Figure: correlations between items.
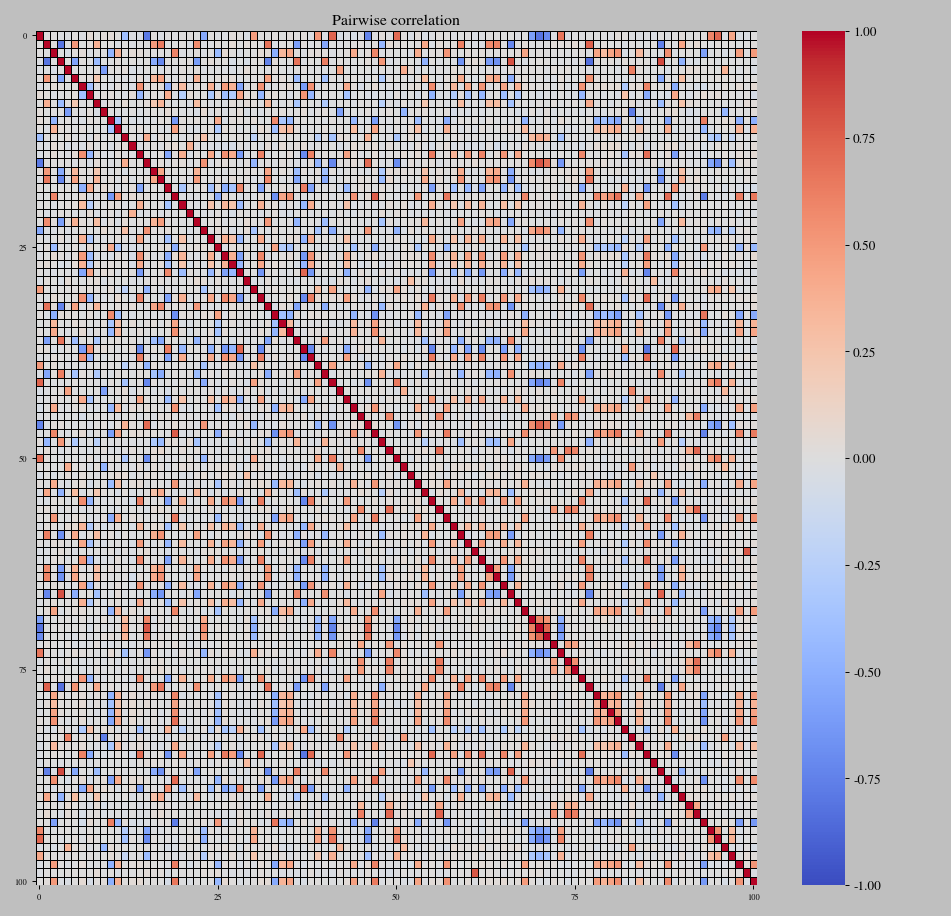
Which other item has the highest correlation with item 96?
83
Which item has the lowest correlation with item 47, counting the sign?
93
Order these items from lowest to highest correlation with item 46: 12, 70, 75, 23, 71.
75, 12, 23, 71, 70
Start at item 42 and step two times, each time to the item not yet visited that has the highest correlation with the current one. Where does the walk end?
4
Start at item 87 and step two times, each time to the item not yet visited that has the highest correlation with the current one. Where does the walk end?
66
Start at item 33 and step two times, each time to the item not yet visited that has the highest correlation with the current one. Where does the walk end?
10
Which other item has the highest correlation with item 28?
37
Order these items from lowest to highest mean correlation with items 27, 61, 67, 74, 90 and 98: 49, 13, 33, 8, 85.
33, 13, 8, 49, 85
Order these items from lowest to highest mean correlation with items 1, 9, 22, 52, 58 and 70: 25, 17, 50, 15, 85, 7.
50, 7, 25, 85, 15, 17
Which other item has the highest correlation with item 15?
70
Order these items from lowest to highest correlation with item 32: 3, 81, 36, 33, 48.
3, 36, 48, 33, 81
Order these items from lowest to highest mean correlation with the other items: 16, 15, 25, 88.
25, 15, 16, 88
